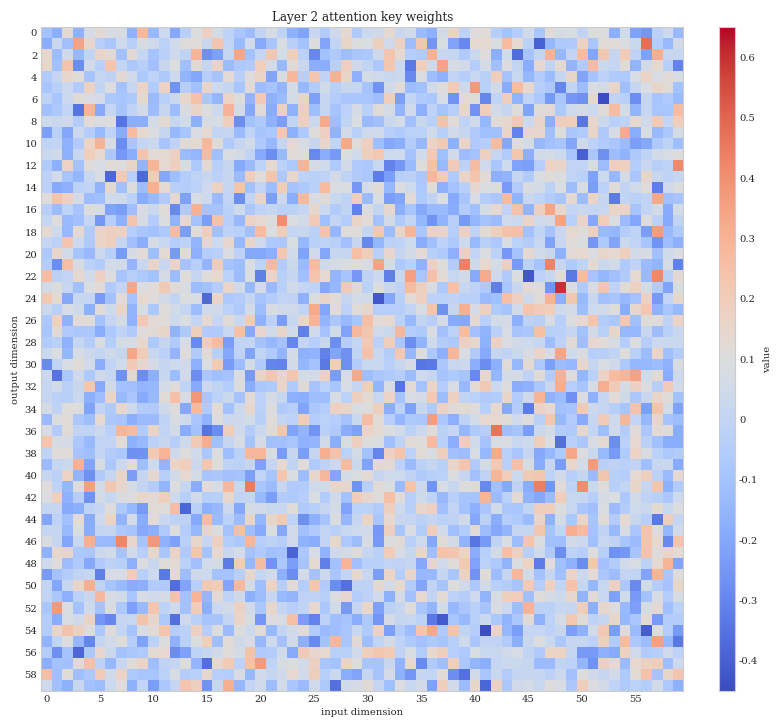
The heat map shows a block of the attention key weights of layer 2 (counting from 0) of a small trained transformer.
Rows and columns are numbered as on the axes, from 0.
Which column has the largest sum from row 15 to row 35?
30
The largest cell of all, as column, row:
48, 23
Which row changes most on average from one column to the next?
22
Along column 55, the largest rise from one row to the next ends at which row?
31
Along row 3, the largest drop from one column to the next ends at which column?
3
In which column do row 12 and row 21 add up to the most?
47
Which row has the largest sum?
18
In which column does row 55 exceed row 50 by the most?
27
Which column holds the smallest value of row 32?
33
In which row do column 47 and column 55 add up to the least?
6
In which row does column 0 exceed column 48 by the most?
37
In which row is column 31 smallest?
24
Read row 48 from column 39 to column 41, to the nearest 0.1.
0.2 -0.2 0
